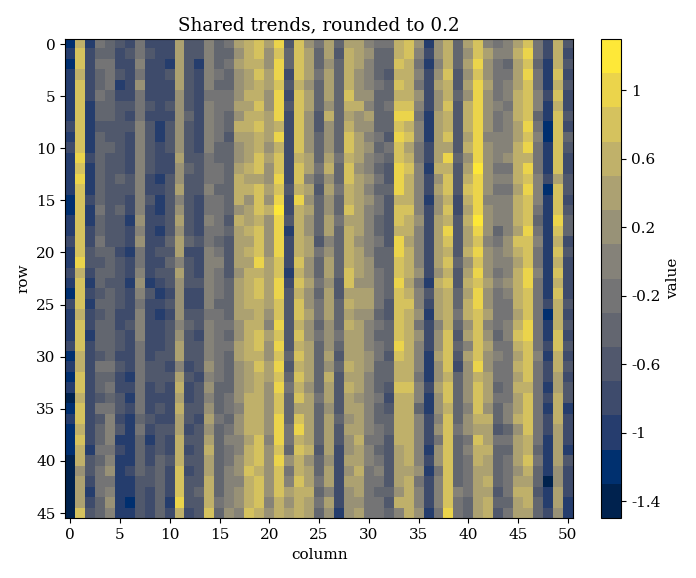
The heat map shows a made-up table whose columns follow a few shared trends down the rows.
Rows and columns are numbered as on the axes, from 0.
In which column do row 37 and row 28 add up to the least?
0
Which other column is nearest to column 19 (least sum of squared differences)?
38
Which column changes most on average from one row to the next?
40
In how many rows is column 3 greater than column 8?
43
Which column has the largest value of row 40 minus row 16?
22
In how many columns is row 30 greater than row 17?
14
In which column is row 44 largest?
11
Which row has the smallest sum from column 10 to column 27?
10
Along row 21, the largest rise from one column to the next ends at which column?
1
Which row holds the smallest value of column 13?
2
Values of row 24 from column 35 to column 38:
0 -0.6 0.4 0.6
